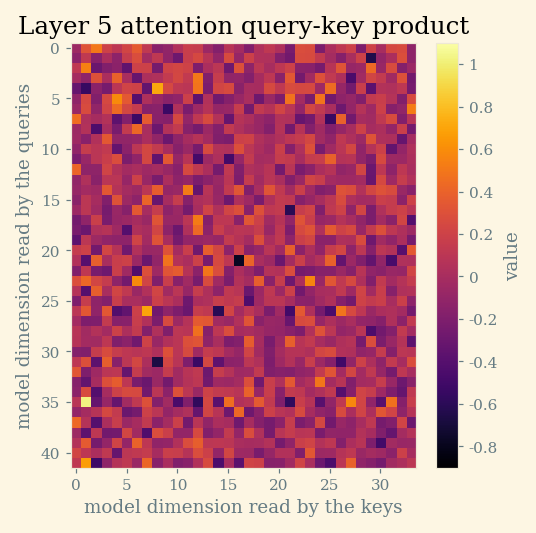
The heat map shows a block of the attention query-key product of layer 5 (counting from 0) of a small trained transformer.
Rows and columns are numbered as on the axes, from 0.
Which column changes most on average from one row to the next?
1
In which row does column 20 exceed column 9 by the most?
6
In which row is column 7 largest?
26
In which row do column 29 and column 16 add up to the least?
21
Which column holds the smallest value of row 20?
32
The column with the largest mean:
23
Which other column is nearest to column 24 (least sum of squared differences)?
4
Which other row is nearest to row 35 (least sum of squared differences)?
41
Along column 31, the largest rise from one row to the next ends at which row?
35
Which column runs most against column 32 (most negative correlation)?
33
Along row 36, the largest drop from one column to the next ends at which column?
17
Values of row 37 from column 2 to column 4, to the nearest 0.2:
-0.4 0 0.2
